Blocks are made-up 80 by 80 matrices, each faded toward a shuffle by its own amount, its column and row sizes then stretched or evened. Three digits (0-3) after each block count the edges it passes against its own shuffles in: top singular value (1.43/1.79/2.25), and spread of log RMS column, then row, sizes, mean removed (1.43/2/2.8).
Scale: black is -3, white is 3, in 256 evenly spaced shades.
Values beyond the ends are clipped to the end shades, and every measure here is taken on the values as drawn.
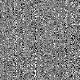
0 3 1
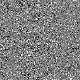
0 2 0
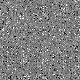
1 1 1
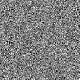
2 1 1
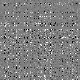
0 3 3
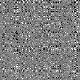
3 2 2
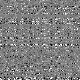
2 1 3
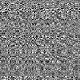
3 1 3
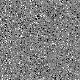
0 2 0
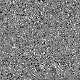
0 0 1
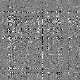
1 3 3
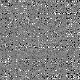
1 2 3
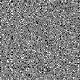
2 1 0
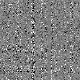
0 3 1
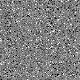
0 1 2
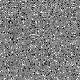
2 0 0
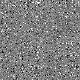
0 1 2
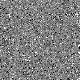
1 1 1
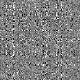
2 3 2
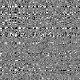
3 2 3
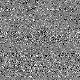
1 0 3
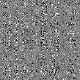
1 3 1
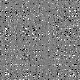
0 3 2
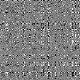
3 3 3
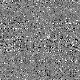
1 1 2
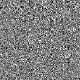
1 2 2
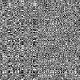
3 2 2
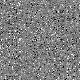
1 1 0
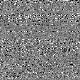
1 0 3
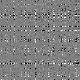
3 3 3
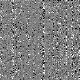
2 3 0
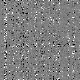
0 3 2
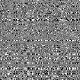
3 1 3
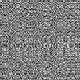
3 0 1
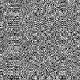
3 1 0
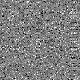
2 0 1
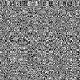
3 1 1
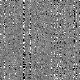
2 3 1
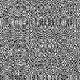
3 0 0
